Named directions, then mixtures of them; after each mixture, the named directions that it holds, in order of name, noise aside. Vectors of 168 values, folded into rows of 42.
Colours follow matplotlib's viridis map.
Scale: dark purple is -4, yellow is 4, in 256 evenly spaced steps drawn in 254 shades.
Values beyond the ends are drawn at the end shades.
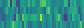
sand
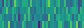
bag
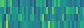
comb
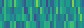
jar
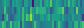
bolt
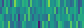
bag.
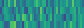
jar, sand.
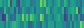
bolt, comb, sand.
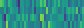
comb, sand.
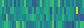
bolt, comb, jar.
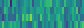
bag, bolt, sand.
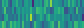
bolt.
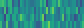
comb.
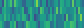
jar.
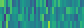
comb.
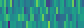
bag, comb, jar.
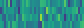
bag, comb, sand.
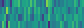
bag, comb.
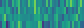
bag, comb.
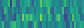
bolt, sand.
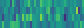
bolt, sand.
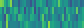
comb.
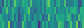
bag.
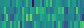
bolt.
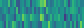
comb, jar, sand.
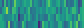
bag.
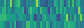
jar, sand.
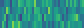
comb, sand.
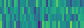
bag, comb, jar.
